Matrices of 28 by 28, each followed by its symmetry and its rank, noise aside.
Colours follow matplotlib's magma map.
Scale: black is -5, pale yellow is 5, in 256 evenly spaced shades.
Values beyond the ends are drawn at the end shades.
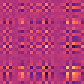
symmetric, rank one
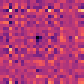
symmetric, rank two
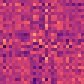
no symmetry, rank three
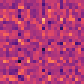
no symmetry, rank three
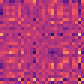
symmetric, rank two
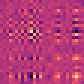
symmetric, rank one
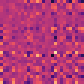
antisymmetric, rank two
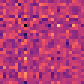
no symmetry, rank three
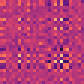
symmetric, rank one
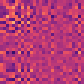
no symmetry, rank two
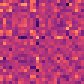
symmetric, rank three
